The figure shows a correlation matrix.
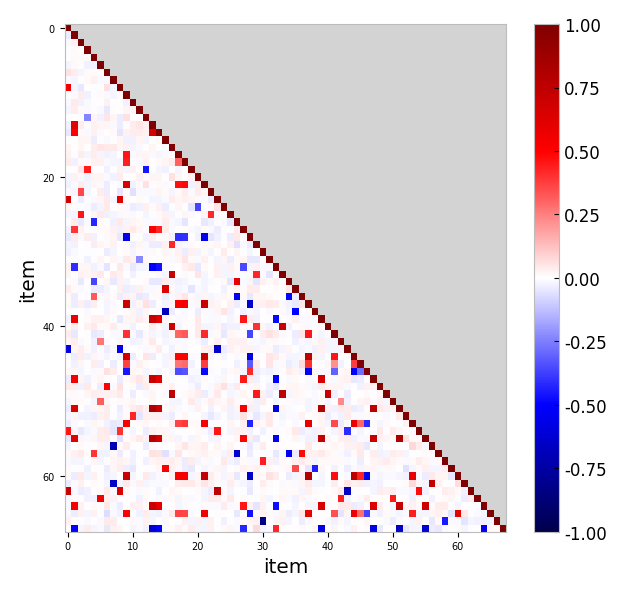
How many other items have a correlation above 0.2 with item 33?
4
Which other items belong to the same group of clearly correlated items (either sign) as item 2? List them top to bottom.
22, 25
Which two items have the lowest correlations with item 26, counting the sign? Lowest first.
57, 36
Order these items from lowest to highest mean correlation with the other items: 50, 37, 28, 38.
28, 38, 50, 37
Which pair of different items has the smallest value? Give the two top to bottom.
30, 66
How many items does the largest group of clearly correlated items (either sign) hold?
13
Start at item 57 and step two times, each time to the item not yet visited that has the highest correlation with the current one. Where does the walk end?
4
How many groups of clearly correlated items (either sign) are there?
15
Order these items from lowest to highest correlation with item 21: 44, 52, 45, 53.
52, 45, 53, 44
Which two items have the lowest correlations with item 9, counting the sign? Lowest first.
28, 46
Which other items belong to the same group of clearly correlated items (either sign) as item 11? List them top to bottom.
31
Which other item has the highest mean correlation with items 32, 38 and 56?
61
